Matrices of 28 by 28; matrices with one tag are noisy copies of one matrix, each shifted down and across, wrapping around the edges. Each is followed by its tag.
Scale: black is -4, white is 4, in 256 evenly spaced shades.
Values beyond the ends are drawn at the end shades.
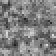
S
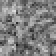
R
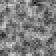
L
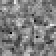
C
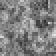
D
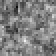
D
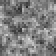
D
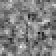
C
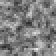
L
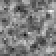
L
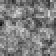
S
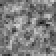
L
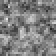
S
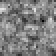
S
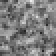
L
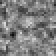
S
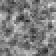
L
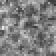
L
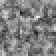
C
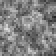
D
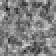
C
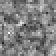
C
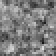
S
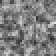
C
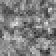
S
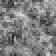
D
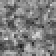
S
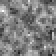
D
